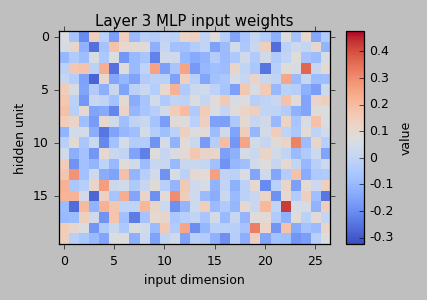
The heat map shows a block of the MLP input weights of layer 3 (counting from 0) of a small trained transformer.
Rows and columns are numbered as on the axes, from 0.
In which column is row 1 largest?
5
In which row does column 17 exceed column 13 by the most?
3
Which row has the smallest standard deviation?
2
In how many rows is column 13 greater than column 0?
6
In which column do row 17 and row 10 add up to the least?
4
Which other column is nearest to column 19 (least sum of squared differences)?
10
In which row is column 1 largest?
13
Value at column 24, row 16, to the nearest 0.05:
0.05
